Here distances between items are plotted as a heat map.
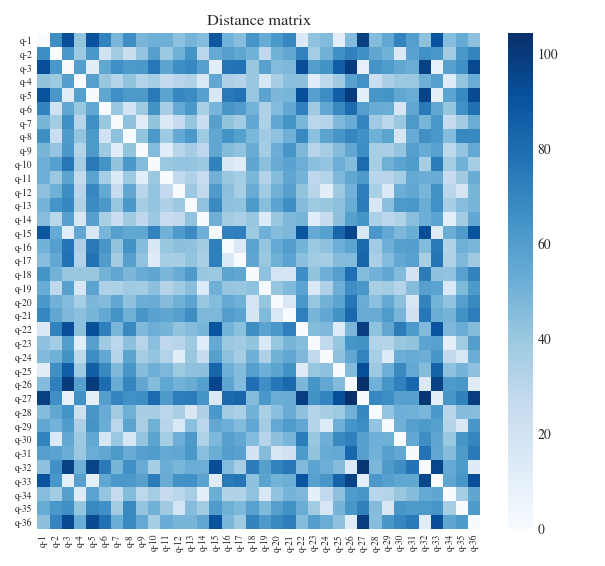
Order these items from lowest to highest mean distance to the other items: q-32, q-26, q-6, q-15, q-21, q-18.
q-18, q-6, q-21, q-15, q-32, q-26
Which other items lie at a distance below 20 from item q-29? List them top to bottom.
q-12, q-24, q-35
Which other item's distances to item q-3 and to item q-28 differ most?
q-27
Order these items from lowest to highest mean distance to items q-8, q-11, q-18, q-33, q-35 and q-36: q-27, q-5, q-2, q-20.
q-20, q-2, q-5, q-27
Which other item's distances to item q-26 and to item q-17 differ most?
q-16
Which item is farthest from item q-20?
q-26
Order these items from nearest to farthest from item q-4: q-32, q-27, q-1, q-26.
q-1, q-32, q-26, q-27
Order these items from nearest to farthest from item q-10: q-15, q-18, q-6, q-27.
q-18, q-6, q-15, q-27
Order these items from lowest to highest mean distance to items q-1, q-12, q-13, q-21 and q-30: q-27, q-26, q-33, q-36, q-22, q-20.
q-20, q-22, q-36, q-26, q-33, q-27
